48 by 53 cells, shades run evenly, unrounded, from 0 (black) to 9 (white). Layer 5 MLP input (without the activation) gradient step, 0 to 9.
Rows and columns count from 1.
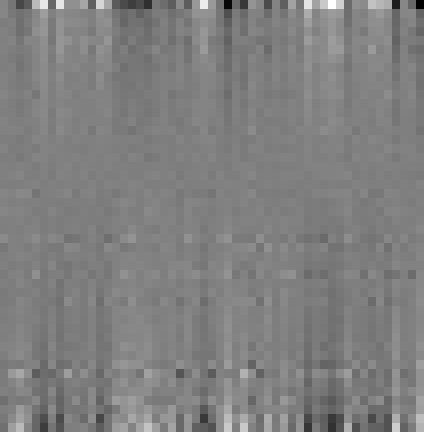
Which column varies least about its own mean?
35
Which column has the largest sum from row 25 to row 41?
29
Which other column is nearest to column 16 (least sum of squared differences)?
18
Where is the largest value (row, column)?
1, 42
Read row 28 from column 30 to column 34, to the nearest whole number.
5 5 5 4 5
